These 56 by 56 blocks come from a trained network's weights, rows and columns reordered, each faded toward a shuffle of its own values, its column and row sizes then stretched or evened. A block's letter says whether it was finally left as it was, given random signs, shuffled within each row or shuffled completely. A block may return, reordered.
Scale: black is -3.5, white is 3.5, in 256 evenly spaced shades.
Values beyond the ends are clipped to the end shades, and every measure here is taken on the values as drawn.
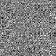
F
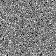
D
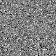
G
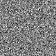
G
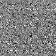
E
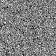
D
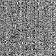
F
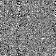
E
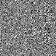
E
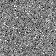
D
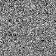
E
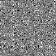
E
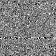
G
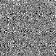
E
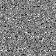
G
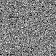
D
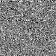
G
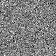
D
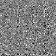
F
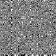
F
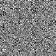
F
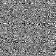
F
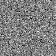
G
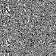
E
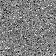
D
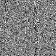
E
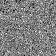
D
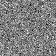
D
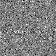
G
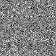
E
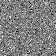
D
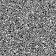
D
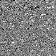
G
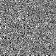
E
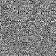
F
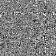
E
